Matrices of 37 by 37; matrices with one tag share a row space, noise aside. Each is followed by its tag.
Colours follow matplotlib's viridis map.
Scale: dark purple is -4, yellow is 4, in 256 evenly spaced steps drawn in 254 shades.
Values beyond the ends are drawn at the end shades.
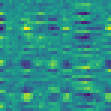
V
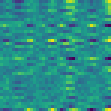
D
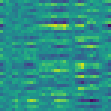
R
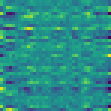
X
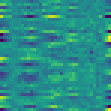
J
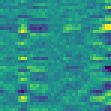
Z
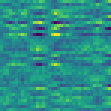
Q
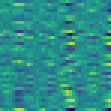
D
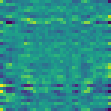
X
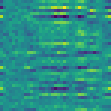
R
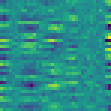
J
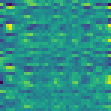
X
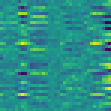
Z
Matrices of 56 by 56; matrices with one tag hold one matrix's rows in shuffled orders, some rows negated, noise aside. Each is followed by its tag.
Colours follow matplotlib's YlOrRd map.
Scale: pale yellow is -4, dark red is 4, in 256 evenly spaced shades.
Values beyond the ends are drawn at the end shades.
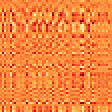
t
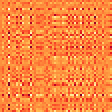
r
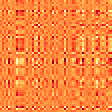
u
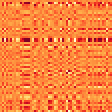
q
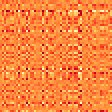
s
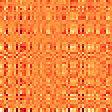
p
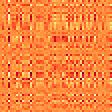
r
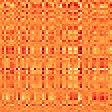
s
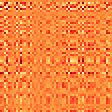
p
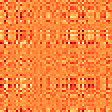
p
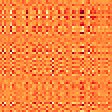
t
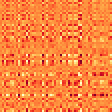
s
